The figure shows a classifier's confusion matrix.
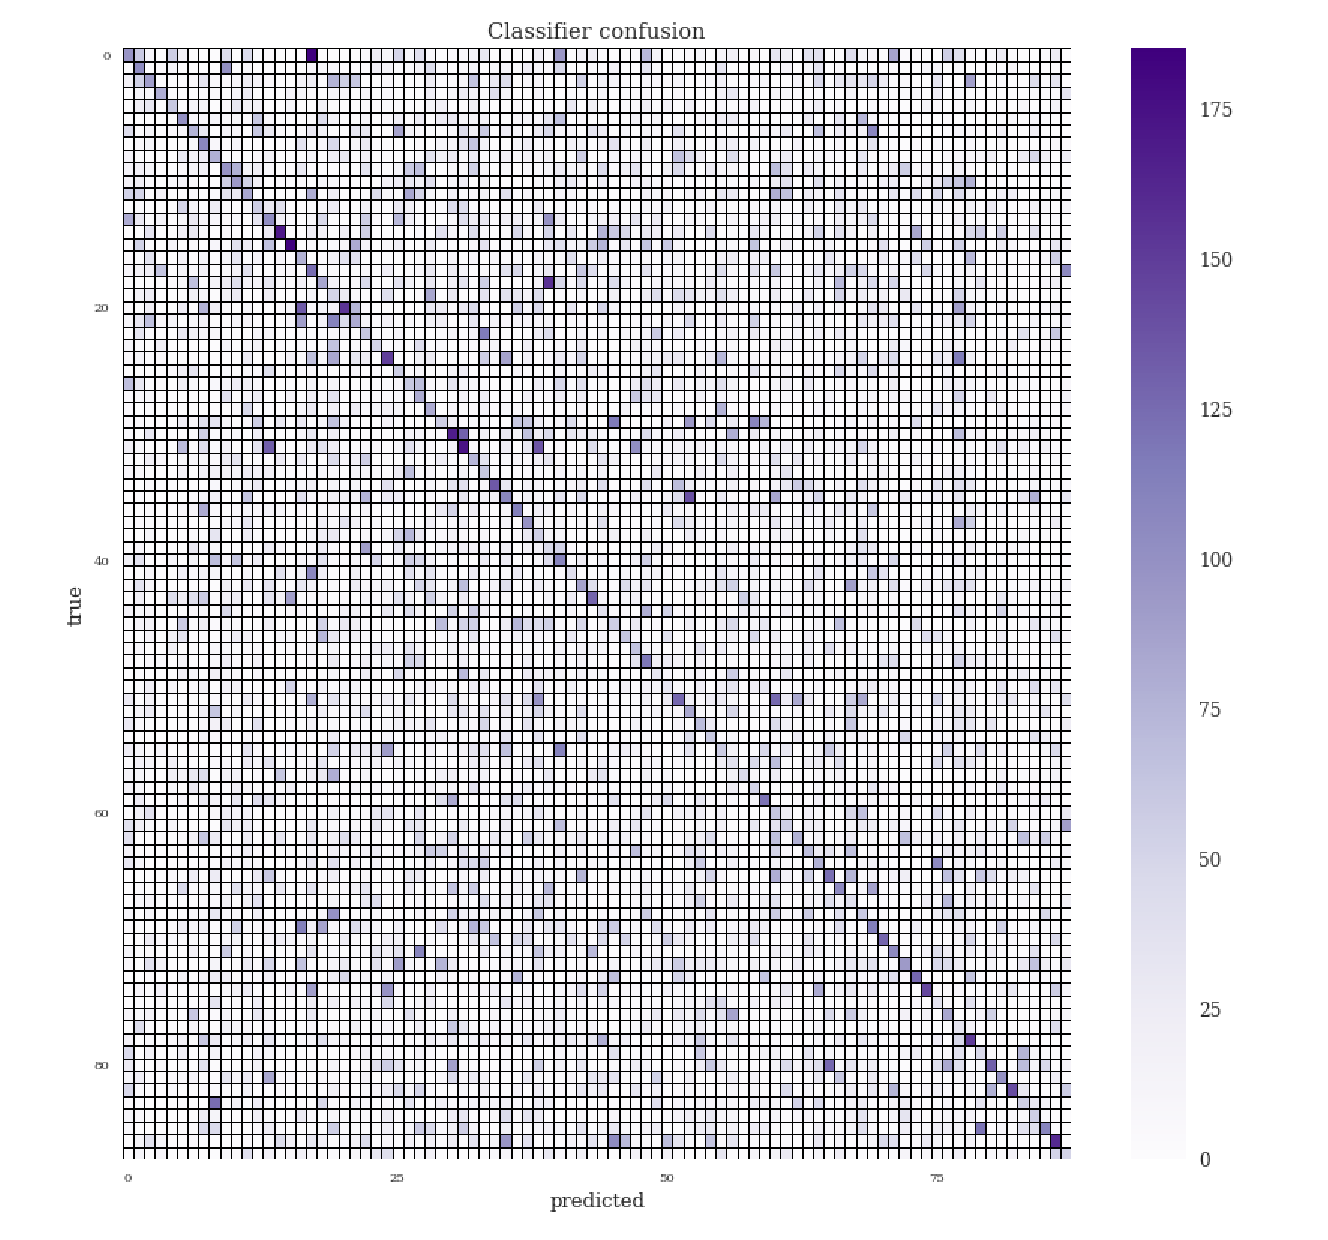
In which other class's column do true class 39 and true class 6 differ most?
69
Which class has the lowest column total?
57
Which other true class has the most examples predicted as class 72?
62
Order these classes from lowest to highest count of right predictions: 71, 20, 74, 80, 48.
71, 48, 80, 74, 20
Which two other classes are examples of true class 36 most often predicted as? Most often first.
7, 69
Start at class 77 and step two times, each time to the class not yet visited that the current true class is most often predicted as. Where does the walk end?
31
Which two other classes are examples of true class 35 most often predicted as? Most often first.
52, 60
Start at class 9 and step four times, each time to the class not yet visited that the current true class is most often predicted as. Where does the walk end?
48
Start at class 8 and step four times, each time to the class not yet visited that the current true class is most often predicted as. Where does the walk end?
19
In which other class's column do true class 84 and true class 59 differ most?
30
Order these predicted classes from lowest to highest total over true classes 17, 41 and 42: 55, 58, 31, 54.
54, 58, 31, 55
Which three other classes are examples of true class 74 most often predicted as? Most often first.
24, 17, 64
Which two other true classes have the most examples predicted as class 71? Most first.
0, 82
